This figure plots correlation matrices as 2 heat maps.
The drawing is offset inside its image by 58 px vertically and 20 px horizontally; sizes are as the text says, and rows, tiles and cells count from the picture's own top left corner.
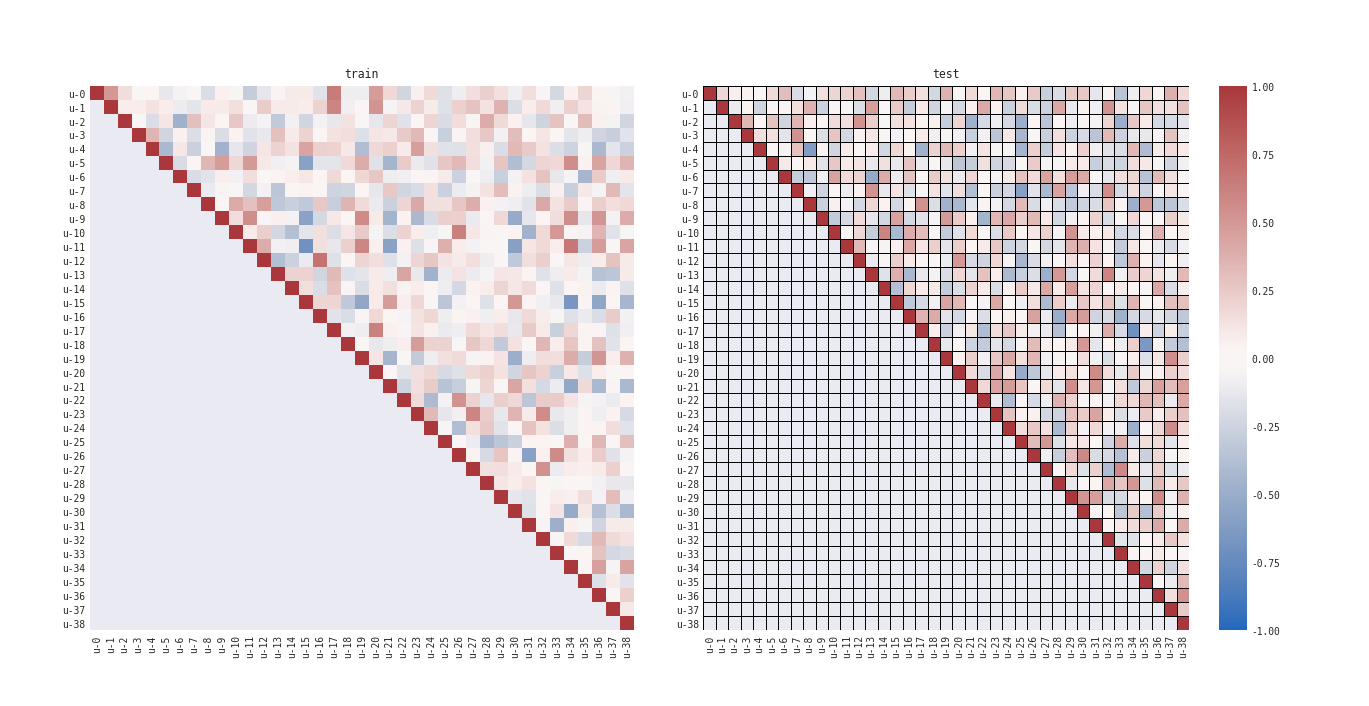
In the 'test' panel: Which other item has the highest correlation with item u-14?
u-10
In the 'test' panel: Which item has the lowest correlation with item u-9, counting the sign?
u-22
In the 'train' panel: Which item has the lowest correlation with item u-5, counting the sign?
u-15
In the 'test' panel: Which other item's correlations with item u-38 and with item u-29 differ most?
u-16
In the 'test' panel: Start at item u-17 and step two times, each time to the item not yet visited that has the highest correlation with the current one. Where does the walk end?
u-35
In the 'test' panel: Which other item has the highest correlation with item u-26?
u-30
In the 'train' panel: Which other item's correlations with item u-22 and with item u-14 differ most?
u-26
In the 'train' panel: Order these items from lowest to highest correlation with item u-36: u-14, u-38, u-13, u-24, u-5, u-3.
u-13, u-3, u-14, u-24, u-38, u-5
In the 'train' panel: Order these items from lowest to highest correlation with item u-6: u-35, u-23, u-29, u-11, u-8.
u-35, u-29, u-8, u-23, u-11
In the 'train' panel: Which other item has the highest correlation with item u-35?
u-2
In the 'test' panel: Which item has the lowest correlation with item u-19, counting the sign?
u-8
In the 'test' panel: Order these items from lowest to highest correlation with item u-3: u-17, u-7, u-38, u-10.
u-38, u-17, u-10, u-7
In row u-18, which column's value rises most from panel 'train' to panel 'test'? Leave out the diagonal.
u-16
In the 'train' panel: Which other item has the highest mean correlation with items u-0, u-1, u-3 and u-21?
u-17
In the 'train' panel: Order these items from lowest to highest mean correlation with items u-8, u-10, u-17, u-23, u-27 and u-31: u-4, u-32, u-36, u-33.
u-33, u-36, u-4, u-32
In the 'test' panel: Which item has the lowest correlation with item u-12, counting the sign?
u-25
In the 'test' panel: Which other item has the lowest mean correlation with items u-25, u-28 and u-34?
u-17
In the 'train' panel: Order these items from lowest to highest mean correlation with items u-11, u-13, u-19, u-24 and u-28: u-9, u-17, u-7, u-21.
u-21, u-7, u-17, u-9
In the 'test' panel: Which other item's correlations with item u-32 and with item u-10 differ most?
u-13
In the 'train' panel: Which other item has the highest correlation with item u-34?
u-11
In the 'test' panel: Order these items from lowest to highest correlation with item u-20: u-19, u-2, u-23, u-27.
u-27, u-19, u-2, u-23
